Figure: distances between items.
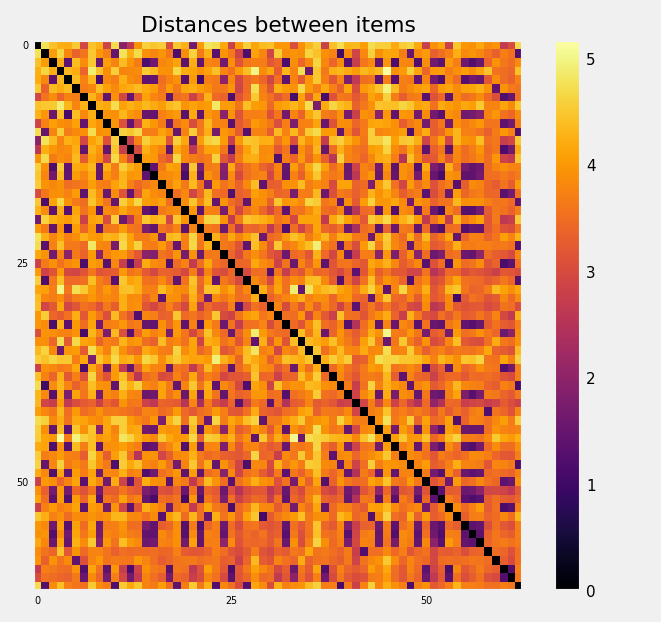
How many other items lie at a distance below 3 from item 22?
4
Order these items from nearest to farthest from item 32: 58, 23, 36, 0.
58, 23, 0, 36
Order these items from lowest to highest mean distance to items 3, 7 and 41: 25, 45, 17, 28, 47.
25, 17, 47, 28, 45
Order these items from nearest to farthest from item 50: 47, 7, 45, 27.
47, 27, 7, 45
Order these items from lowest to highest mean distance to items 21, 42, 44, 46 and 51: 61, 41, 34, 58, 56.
56, 41, 58, 61, 34
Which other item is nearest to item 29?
54
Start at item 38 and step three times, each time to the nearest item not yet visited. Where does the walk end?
31
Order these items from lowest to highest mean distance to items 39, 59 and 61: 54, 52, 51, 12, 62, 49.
62, 51, 12, 52, 49, 54
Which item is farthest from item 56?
36
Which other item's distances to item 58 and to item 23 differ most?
42
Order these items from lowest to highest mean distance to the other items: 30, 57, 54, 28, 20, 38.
57, 30, 38, 54, 20, 28
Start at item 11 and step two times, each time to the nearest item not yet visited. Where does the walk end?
0
